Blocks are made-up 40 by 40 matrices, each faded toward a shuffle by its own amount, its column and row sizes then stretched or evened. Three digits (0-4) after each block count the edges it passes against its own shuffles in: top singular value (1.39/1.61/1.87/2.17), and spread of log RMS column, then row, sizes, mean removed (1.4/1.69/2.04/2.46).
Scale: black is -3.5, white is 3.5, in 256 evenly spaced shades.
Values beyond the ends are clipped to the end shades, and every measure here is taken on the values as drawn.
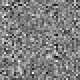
2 2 0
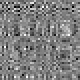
4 0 4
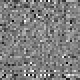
2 1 4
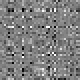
4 3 3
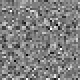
3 1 2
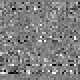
2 0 4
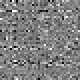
2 0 4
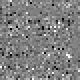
0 2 2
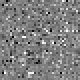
1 1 2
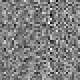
3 3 1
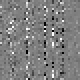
2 4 0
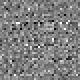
3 0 3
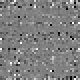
0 2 4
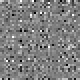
2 2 4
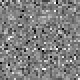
1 0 1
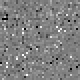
0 1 0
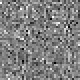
2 0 0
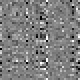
4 4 2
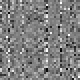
4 4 0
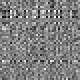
4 0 4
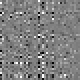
4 4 2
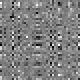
4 4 3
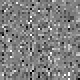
3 3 0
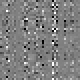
3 4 0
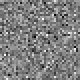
0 1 0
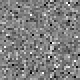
0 1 0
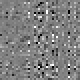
3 4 2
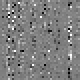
0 4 0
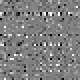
3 1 3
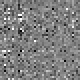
0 3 2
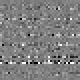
3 0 4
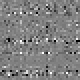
0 2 4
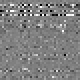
3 0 4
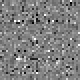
1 1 2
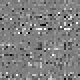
2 0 4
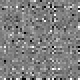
3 2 3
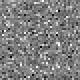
1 1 0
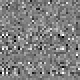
3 1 3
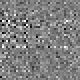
3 2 4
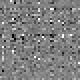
1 3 3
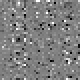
2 3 1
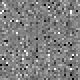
0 2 1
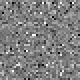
0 0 2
